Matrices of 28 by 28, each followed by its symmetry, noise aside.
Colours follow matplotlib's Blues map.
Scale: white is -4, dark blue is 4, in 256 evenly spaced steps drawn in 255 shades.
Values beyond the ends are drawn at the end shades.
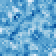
symmetric.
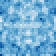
mirrored left to right.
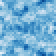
mirrored top to bottom.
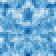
mirrored left to right.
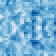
mirrored top to bottom.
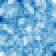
symmetric.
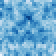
mirrored left to right.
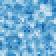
symmetric across the other diagonal.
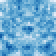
mirrored left to right.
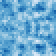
mirrored top to bottom.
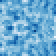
mirrored top to bottom.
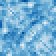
symmetric.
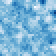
symmetric across the other diagonal.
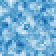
symmetric.
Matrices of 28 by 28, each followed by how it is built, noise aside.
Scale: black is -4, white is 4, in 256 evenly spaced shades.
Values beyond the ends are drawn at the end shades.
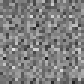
repeating columns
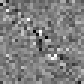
banded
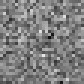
blocks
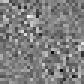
block diagonal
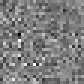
low rank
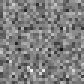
repeating columns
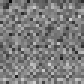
repeating columns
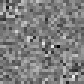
block diagonal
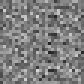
repeating rows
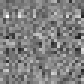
low rank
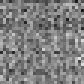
blocks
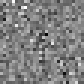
block diagonal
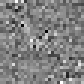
block diagonal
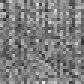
blocks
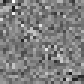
block diagonal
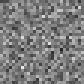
repeating columns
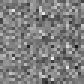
repeating rows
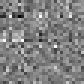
low rank
